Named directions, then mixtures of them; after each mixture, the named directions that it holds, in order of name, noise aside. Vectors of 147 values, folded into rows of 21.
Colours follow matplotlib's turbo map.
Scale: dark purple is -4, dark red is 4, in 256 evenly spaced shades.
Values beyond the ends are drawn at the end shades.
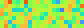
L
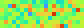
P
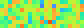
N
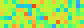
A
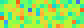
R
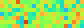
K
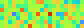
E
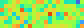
E, R.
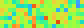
A.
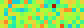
L, N, P.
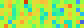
E, L, P.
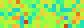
K.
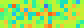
E, K, P.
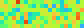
K, N.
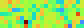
K, L.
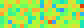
L, N.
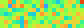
K, N, P.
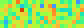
A, N, R.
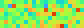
P.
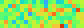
P.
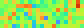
A.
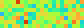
K.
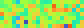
K, P.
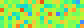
A, E.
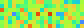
E.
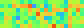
A, E, P.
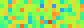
N.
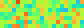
A, K.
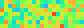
L, P.
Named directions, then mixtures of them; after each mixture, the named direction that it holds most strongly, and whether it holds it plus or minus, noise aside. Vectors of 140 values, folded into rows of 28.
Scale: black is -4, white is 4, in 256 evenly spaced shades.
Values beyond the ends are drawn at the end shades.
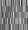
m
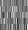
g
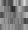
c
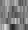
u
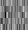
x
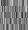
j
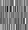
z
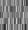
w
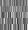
g, plus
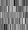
z, minus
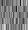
m, minus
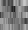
c, plus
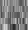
u, plus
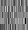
z, minus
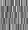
m, plus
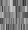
c, minus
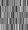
m, minus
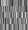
j, minus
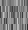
g, minus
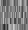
j, plus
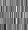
w, plus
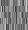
j, plus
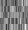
w, minus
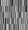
j, minus
